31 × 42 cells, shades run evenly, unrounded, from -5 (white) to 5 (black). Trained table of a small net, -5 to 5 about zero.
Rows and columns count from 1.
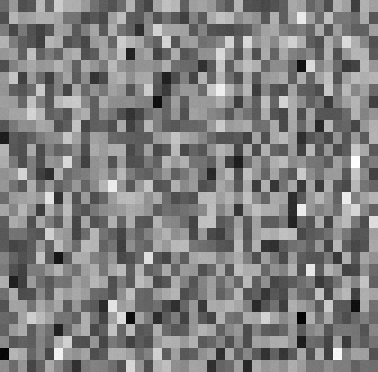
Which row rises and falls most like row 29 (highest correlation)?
12
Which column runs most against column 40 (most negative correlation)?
27
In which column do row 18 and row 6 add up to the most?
33
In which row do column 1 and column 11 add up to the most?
30
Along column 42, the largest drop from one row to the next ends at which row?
19
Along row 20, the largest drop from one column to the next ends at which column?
6
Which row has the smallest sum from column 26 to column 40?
4
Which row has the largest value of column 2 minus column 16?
24
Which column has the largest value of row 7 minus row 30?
38
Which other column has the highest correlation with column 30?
1
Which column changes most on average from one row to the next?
34
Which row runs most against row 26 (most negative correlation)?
14
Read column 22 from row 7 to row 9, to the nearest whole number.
2 -1 -1
